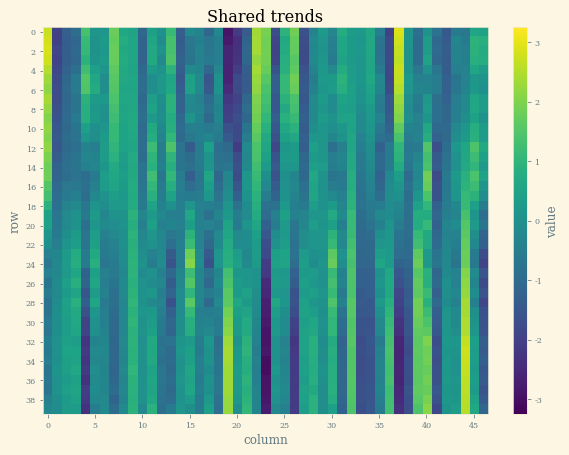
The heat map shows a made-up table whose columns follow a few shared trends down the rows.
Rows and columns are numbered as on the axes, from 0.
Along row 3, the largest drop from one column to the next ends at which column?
1
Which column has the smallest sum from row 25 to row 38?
23
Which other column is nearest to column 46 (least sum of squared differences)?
34
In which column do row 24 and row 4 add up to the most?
22
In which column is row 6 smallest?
19
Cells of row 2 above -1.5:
41
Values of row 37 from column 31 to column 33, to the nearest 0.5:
-1 1.5 -1.5
